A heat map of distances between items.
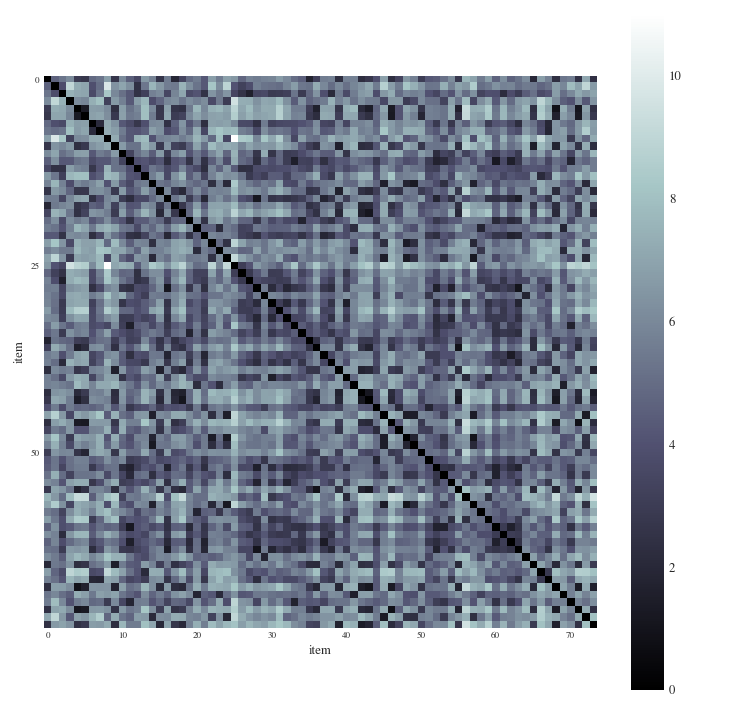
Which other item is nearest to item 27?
2
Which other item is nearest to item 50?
5
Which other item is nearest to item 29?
64
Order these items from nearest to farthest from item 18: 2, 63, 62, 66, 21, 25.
62, 21, 63, 2, 66, 25
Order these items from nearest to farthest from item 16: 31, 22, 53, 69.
31, 53, 69, 22
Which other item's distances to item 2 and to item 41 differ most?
38
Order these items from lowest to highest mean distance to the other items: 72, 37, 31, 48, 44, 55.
44, 37, 55, 48, 31, 72
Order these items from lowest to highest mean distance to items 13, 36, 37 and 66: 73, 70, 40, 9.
70, 40, 9, 73
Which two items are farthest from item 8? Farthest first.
25, 1
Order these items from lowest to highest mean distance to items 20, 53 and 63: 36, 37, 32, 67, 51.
32, 37, 51, 67, 36
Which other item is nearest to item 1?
12
